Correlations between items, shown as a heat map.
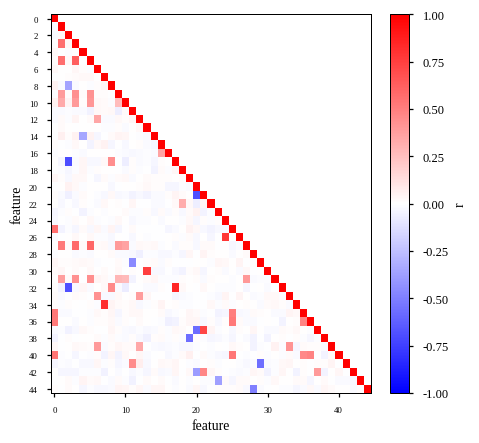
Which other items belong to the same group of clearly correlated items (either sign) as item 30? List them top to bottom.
13
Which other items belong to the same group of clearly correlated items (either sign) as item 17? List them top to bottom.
2, 8, 32
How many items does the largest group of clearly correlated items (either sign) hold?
7
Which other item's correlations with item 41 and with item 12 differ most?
29
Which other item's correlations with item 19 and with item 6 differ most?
38
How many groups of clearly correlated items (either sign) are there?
15
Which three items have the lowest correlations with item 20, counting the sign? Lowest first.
21, 37, 42
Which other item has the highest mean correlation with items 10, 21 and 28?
37
